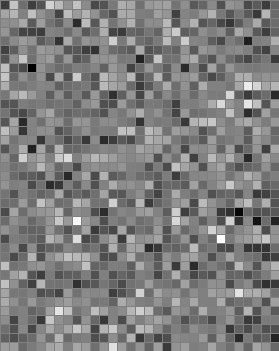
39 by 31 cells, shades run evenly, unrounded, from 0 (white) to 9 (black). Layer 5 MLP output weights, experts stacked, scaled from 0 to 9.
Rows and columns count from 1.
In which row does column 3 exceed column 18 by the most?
15
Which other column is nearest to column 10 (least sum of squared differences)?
14
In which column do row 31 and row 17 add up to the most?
4
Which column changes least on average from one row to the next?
19
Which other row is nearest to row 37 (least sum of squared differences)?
39
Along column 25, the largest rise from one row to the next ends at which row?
28
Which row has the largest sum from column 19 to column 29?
24
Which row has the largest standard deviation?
25
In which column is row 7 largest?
16
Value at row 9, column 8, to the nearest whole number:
6
